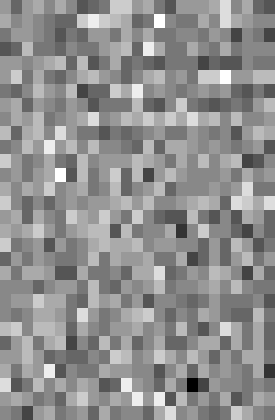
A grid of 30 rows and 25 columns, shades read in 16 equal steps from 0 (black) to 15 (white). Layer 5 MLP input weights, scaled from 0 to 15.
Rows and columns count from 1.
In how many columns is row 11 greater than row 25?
12
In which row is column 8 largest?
23
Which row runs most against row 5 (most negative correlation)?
21
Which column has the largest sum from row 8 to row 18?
1
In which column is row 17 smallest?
17
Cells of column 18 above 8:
10
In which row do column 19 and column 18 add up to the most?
9
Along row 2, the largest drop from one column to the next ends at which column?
16
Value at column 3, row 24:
8
